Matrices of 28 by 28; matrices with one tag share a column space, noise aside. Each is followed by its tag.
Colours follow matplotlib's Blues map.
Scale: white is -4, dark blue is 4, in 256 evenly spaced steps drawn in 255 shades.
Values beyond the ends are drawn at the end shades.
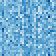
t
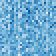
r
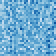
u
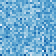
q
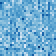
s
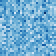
t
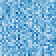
t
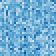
u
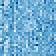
s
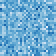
q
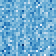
q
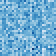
u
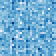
u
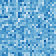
t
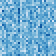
r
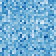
u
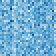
r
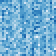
u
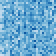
u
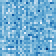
u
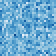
r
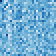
r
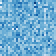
s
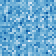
t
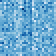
s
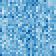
t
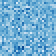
q
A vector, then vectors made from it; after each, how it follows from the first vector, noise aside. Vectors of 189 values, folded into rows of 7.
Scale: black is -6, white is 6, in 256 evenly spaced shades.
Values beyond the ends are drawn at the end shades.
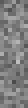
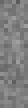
shrunk.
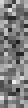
negated, scaled up.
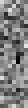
negated, scaled up.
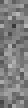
reversed.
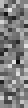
negated, scaled up.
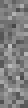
reversed.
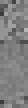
wrapped around, negated, partly zeroed.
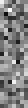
negated, scaled up.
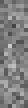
reversed.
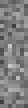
reversed.
